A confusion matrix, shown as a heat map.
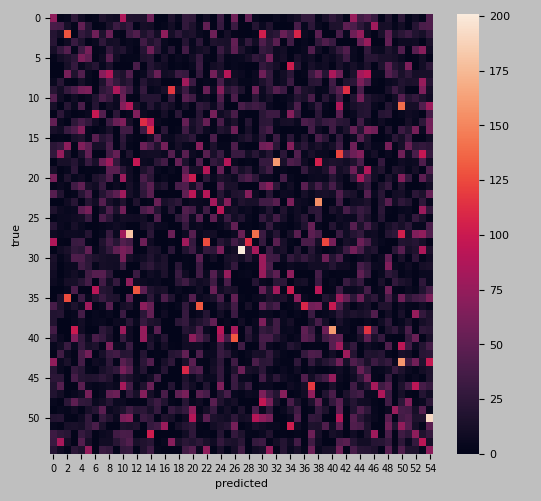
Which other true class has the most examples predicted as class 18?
47
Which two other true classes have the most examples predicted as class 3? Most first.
39, 40
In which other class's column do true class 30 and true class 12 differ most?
6
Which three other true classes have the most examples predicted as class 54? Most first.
50, 43, 11
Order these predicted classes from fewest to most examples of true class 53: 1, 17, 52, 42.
52, 42, 17, 1
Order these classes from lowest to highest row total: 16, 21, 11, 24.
21, 24, 11, 16
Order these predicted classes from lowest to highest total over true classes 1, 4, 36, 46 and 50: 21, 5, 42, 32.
32, 42, 21, 5
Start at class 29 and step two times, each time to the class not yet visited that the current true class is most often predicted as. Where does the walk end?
11
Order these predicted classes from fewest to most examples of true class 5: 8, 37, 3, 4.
37, 3, 8, 4
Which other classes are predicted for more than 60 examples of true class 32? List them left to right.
25, 30, 34
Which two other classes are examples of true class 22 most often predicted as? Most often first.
20, 10
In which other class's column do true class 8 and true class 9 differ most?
17
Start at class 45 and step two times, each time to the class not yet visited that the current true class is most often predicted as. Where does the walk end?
26
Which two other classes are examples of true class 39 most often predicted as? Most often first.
40, 45
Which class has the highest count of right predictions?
2
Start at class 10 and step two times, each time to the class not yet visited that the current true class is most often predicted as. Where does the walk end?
19
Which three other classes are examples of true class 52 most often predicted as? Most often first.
14, 46, 37
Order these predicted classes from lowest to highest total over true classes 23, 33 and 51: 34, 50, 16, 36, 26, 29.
36, 29, 26, 16, 50, 34
